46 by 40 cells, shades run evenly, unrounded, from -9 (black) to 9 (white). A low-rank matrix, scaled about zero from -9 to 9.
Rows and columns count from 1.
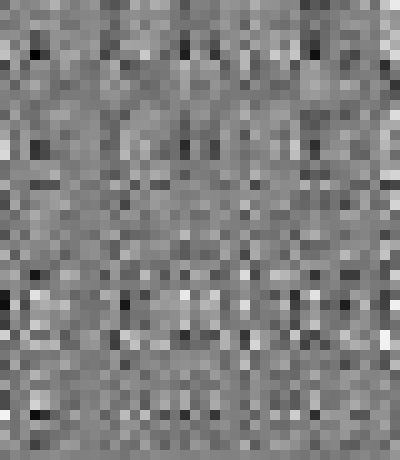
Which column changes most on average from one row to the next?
4
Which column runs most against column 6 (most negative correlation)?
33
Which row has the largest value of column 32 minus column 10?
30
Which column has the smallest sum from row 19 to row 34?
1
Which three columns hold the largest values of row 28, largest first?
25, 40, 28
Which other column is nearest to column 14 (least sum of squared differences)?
23
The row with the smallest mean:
19
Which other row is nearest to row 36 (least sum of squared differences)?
11
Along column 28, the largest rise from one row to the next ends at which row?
42
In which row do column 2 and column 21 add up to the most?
31
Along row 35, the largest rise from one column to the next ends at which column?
26
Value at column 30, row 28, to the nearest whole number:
2
